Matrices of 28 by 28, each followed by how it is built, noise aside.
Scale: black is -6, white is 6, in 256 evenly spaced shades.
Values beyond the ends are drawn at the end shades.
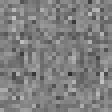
low rank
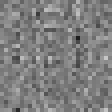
low rank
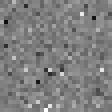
sparse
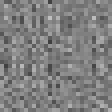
low rank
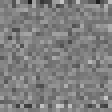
uneven rows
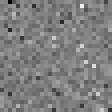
sparse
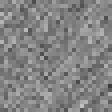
Hankel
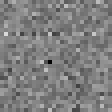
uneven rows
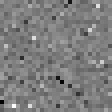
sparse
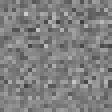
uneven rows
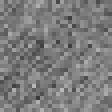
Hankel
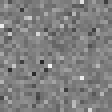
sparse
